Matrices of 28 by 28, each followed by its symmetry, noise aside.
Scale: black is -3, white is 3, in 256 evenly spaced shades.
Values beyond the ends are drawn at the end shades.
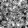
antisymmetric.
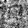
antisymmetric.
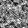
same after a half turn.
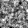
antisymmetric.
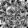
symmetric.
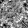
symmetric.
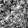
symmetric.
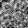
symmetric.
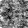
mirrored top to bottom.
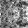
mirrored top to bottom.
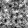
antisymmetric.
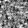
antisymmetric.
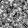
symmetric.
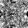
mirrored top to bottom.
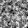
symmetric.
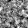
antisymmetric.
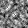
symmetric.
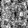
mirrored top to bottom.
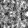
mirrored top to bottom.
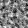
antisymmetric.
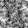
same after a half turn.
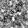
symmetric.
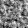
antisymmetric.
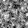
antisymmetric.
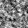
antisymmetric.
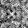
mirrored top to bottom.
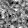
antisymmetric.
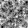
symmetric.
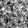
antisymmetric.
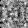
mirrored top to bottom.
